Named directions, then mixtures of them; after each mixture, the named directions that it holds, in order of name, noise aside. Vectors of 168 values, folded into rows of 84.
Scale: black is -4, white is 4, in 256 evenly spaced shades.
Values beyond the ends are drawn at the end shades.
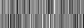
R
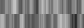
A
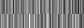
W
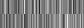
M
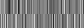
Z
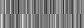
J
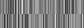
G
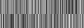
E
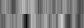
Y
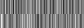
J, W.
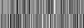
R.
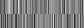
Z.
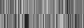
A, G, Y.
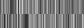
G, Y.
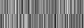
G.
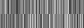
M, R.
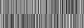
E.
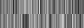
E, W, Y.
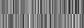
E, W.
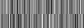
R, W.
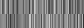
M, R, W.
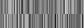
G.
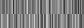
W.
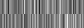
M.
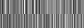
M, Z.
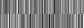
R.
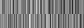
R, W.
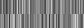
G, R, W.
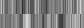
A, Y.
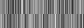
G, J, R.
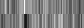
M, Y.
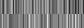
E, M, W.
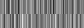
J.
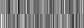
A, J, Z.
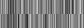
E, G, R.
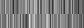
R, W, Y.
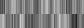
A.
